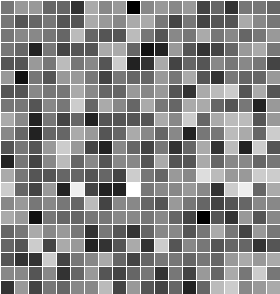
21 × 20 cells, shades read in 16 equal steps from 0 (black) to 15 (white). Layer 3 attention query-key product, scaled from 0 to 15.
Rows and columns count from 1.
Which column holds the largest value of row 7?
17
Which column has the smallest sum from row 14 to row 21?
9
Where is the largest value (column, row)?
10, 14
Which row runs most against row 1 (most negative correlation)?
3
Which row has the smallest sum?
4
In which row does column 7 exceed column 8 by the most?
15
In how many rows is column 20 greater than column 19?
11
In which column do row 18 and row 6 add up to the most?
12
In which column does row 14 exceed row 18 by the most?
18
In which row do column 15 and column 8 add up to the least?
16
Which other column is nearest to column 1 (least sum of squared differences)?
13
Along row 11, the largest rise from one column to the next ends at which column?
19
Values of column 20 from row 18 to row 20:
5 10 7
